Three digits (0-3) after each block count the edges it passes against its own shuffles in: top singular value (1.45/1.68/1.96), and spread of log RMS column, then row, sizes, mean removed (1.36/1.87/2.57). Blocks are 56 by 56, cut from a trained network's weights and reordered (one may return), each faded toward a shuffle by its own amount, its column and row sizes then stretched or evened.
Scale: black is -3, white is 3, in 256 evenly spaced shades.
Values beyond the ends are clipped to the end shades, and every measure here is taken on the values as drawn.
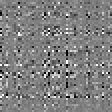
3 3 3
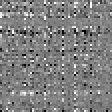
1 3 3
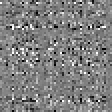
0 3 3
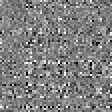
2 2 3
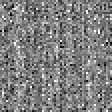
1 1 1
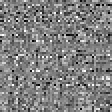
2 1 3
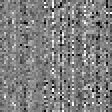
2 3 1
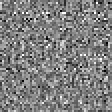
1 1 2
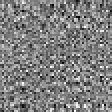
3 2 2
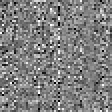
1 3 0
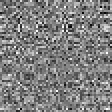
3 1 2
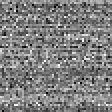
2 0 1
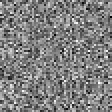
3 1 1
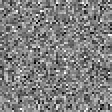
2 1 0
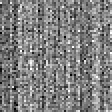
3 1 0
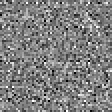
0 1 2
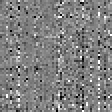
0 3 1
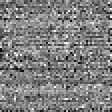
2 1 1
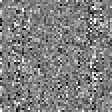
1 3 0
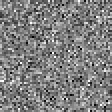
0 0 0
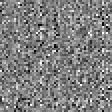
0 2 1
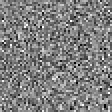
2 1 0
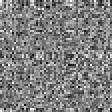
3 0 2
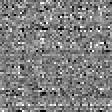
1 1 2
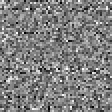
0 0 2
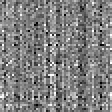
3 2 2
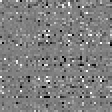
0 2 3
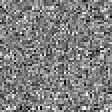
1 0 2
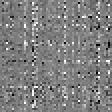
0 3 2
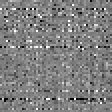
1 0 3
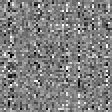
2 3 2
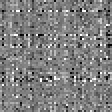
2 2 3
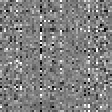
2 3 2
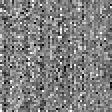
1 2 0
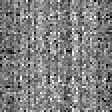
3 1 2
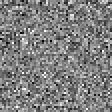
1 0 1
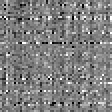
2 1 3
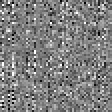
2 3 1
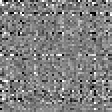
2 2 3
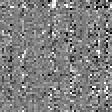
0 3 2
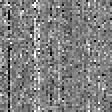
2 3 0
